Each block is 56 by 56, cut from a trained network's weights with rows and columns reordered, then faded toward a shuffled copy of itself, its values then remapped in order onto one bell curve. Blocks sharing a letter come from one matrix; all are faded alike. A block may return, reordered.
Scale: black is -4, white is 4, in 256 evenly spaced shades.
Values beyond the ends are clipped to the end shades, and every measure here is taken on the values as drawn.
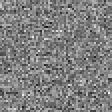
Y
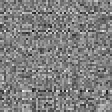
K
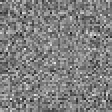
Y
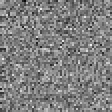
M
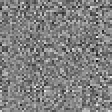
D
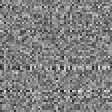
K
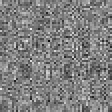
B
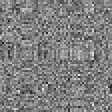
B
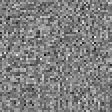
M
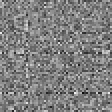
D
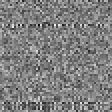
D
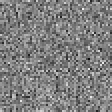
M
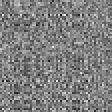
K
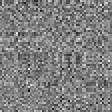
B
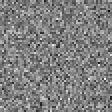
M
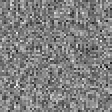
M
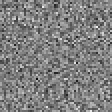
M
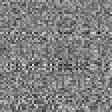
K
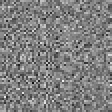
B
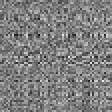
K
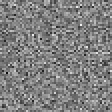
M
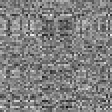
K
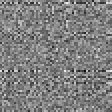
D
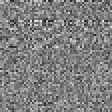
K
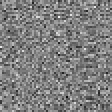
B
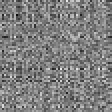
K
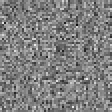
Y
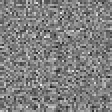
M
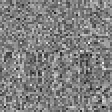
M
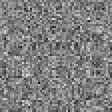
B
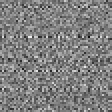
K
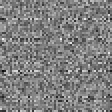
K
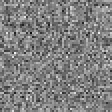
M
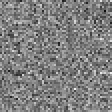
M
